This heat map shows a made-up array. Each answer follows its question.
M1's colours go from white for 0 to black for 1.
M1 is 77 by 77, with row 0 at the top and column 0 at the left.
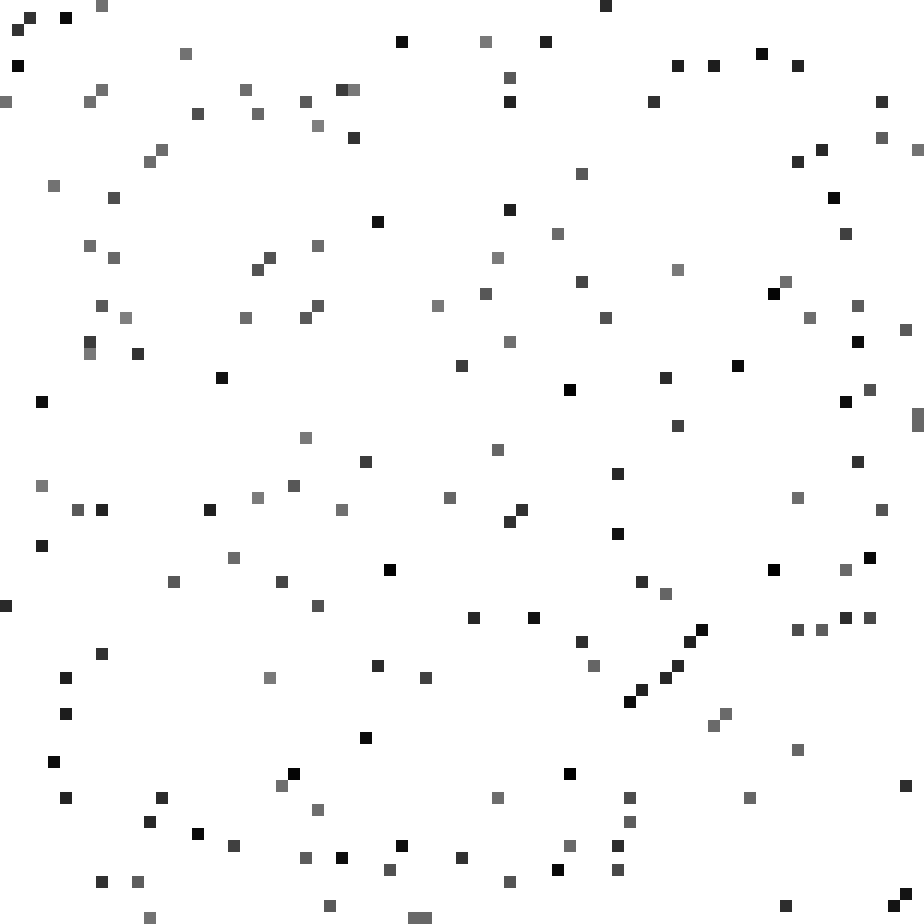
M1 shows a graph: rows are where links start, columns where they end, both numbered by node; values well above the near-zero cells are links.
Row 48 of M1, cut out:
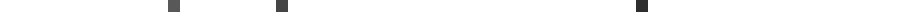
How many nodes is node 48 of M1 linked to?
3
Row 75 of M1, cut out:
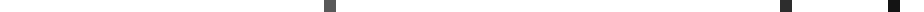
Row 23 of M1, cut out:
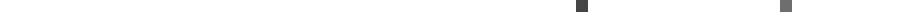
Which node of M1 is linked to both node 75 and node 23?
node 65
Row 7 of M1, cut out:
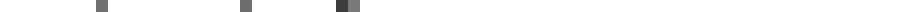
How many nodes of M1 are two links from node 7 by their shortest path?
8
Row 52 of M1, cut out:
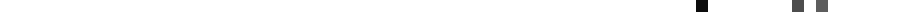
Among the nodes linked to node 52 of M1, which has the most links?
node 66
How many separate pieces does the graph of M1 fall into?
5
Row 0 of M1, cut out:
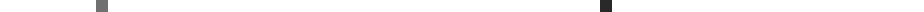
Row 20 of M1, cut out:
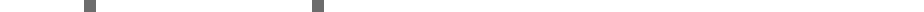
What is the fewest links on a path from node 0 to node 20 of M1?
3
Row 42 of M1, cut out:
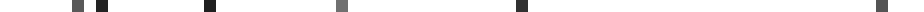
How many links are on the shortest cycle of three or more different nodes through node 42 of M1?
3
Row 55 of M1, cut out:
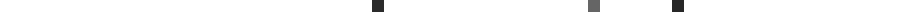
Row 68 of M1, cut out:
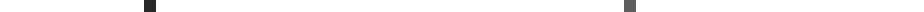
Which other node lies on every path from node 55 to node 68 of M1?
node 56
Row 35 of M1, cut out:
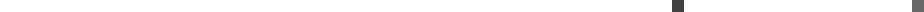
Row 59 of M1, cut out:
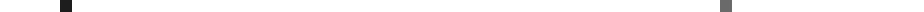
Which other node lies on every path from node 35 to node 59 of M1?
node 5
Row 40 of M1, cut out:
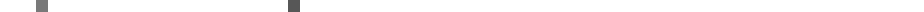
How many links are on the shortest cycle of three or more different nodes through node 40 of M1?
7
